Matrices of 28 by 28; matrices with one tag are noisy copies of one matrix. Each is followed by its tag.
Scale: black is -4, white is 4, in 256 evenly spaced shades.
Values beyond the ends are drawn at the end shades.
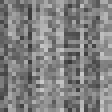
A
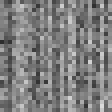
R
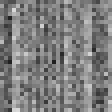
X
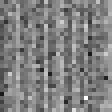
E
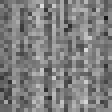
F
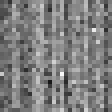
F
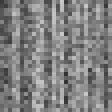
F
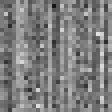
R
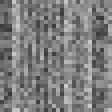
X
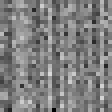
R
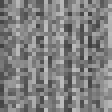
E
